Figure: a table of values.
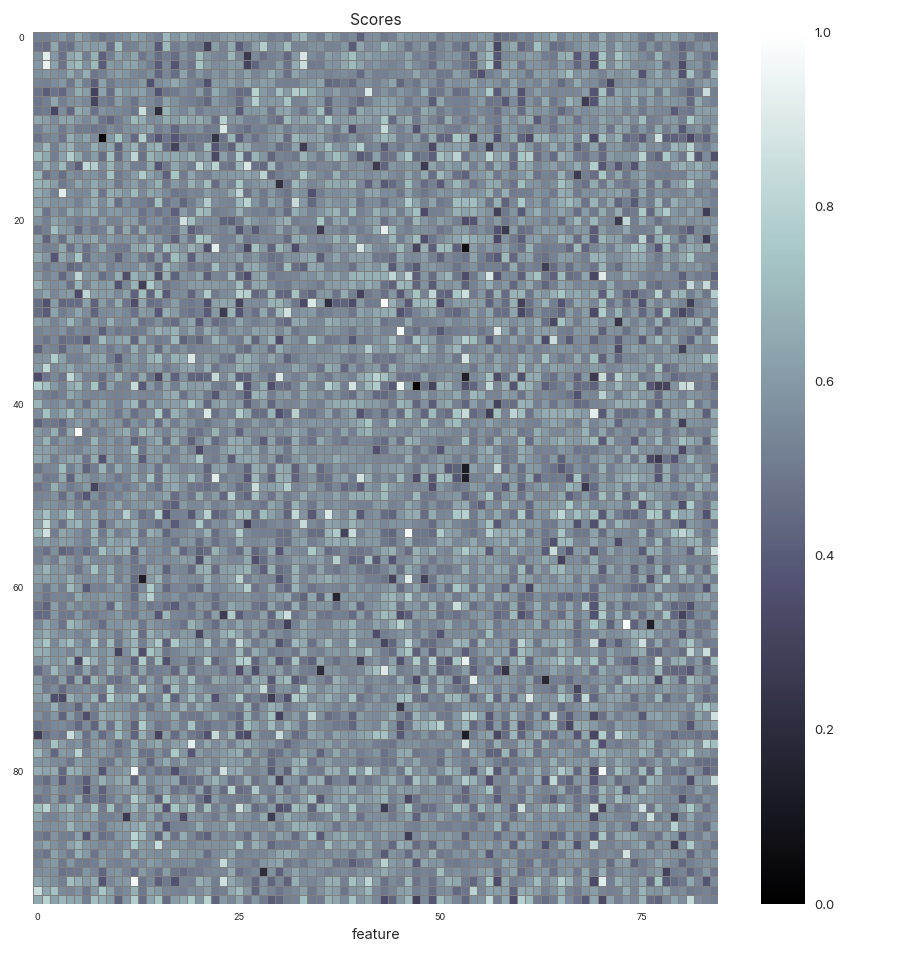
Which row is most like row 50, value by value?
82
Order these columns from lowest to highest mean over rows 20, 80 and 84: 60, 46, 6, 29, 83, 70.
83, 29, 6, 70, 46, 60
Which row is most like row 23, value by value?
48
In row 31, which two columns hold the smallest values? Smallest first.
72, 64
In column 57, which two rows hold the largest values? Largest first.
32, 47
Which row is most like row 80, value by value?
92
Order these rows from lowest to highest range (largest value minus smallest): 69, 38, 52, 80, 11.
52, 80, 69, 11, 38
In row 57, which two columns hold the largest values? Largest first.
37, 41
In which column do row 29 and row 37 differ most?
53
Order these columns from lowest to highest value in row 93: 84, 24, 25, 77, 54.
84, 77, 24, 25, 54
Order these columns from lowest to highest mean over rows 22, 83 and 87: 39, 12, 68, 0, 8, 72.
8, 0, 68, 39, 72, 12
